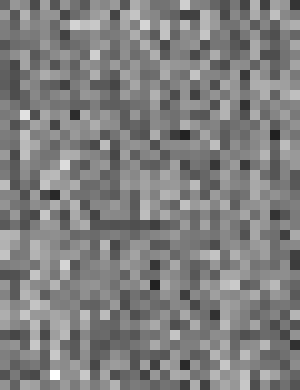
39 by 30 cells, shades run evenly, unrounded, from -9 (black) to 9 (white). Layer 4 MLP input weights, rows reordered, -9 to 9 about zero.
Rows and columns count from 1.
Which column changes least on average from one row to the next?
24
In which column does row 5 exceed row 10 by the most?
20
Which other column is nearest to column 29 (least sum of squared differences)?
14
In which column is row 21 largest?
19
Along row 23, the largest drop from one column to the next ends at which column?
10
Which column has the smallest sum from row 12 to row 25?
28
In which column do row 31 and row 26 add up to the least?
30
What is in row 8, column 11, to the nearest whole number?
-1
